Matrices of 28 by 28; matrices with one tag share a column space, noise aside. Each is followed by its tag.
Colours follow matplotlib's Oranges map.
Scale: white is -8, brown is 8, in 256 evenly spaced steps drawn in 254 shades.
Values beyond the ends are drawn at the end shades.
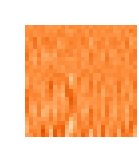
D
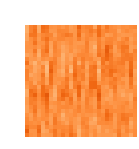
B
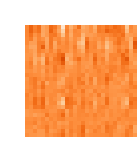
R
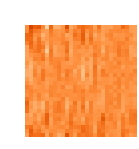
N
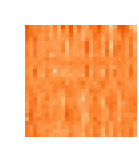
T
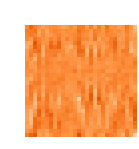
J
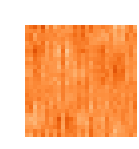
N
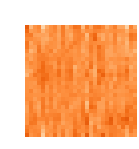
N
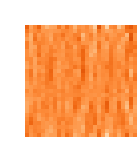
N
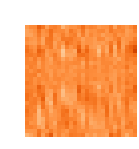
J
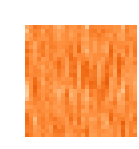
B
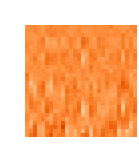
D
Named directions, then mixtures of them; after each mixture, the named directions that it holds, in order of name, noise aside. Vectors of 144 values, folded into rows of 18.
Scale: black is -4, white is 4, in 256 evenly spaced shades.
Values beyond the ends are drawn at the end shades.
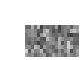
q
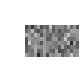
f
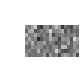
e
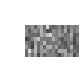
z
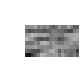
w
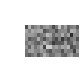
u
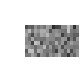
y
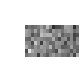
y, z.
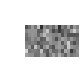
q.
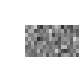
e.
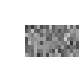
f.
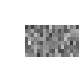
f.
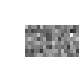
q, u, w.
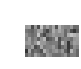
q.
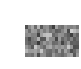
q, u, z.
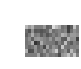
y.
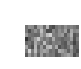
z.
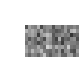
q, u.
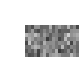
f, w.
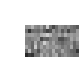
w, z.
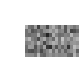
q, u, z.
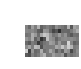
q, w.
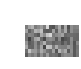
f, u, z.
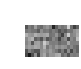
f, w, y.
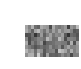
f, w.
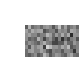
u.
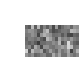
q.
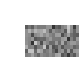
y.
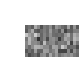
e, f, w.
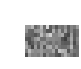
f, z.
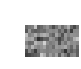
e, w, y.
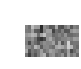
e, q, w.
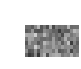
f, q, w.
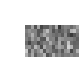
q.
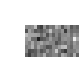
e, w, z.
